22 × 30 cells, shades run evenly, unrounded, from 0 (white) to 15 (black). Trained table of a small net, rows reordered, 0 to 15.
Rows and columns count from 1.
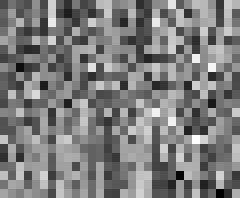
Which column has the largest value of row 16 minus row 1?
7
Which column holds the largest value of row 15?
24
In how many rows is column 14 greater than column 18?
12
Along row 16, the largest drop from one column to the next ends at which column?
8
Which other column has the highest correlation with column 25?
13
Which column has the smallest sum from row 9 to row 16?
22
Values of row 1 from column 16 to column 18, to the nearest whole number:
7 6 12
